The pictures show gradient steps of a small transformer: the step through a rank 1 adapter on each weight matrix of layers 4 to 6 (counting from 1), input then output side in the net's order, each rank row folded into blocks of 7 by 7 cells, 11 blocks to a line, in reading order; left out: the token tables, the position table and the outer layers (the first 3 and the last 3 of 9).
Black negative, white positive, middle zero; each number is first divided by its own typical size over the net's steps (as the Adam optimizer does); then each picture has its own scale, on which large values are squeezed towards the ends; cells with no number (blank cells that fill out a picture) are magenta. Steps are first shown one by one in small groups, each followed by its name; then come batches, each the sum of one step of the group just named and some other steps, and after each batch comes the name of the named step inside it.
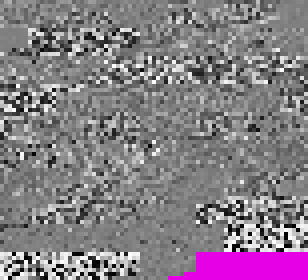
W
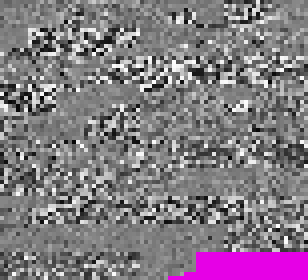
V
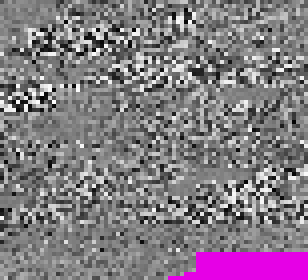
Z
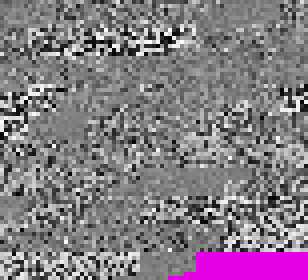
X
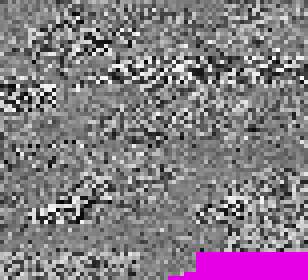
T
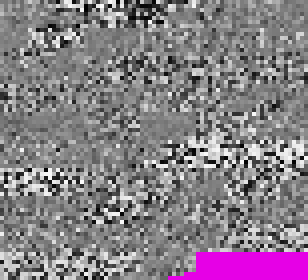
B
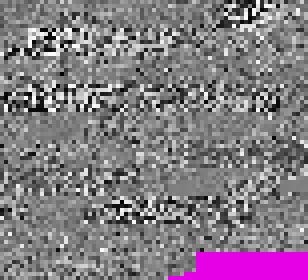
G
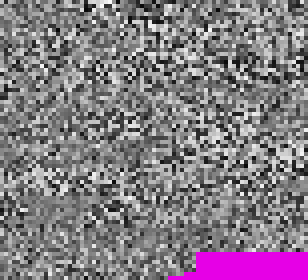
B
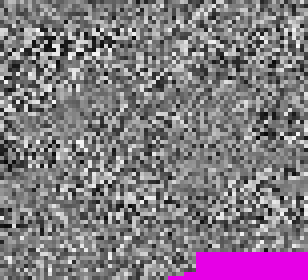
Z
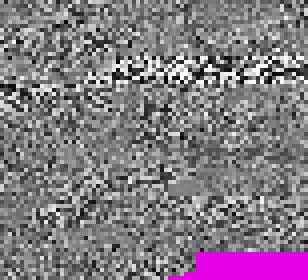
T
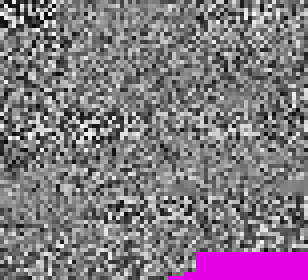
G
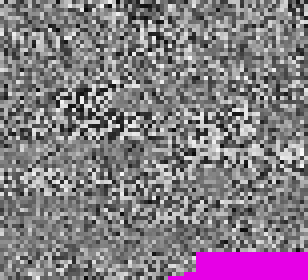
B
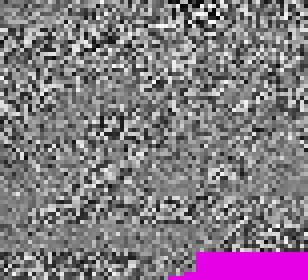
V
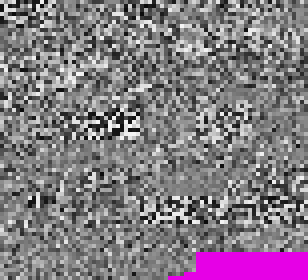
X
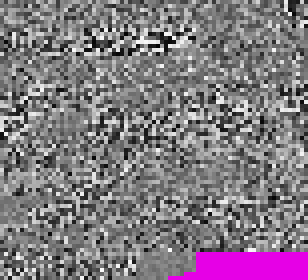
X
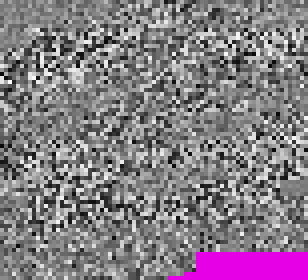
V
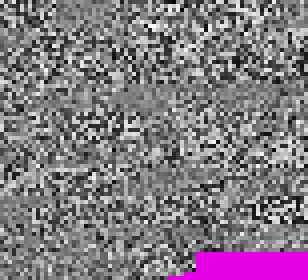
X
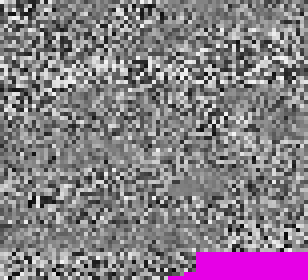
W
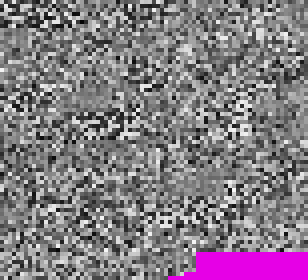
T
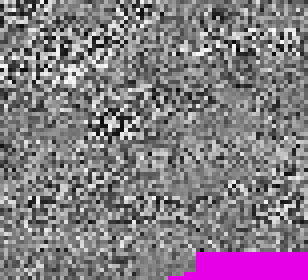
G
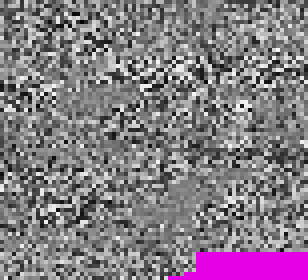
T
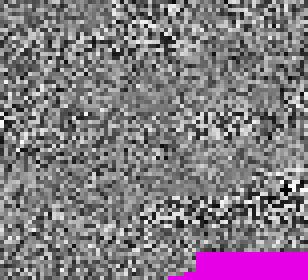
X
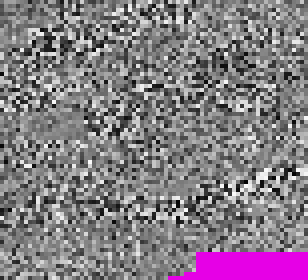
Z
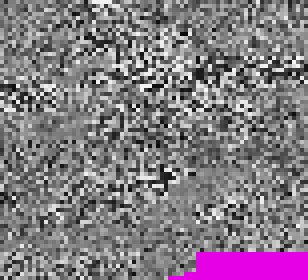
T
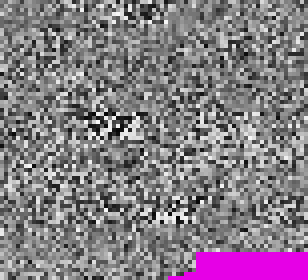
B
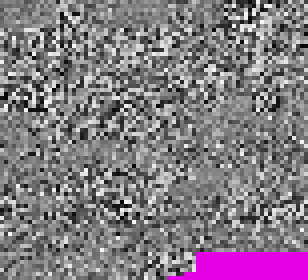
G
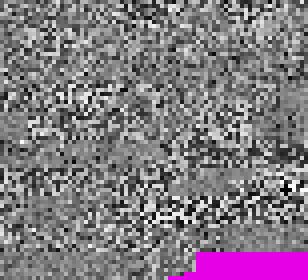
G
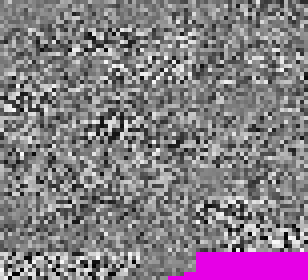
W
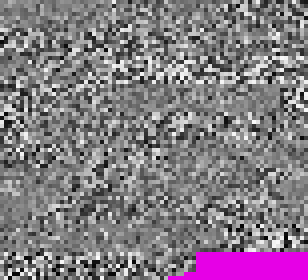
W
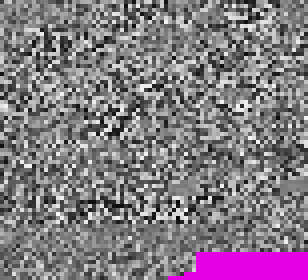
V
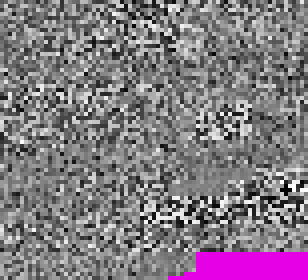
X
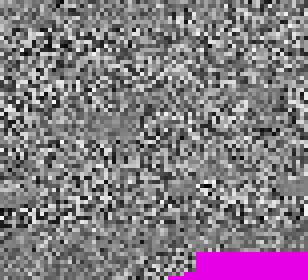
Z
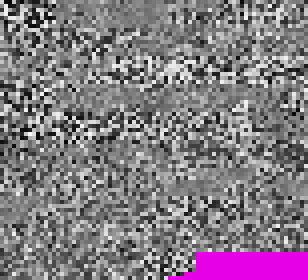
V
